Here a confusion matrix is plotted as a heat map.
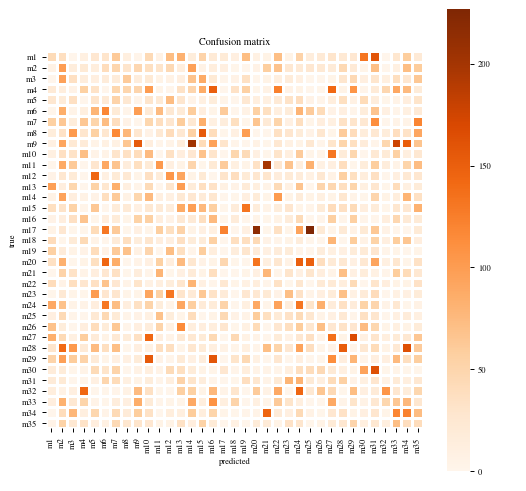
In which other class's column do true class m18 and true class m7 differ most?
m35
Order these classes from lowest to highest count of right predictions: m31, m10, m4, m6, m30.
m31, m4, m10, m30, m6
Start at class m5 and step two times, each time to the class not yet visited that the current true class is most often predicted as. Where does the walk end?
m13
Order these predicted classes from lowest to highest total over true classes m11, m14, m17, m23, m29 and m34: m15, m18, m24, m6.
m18, m15, m24, m6
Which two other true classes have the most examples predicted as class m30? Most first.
m1, m26
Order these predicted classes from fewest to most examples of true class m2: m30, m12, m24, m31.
m30, m24, m12, m31
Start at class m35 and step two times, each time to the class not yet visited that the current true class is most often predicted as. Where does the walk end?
m16
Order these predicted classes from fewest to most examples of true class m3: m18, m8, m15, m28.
m18, m28, m8, m15
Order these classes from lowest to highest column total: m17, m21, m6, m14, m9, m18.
m18, m17, m21, m9, m6, m14
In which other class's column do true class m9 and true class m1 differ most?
m14
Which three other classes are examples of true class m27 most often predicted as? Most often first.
m29, m10, m1
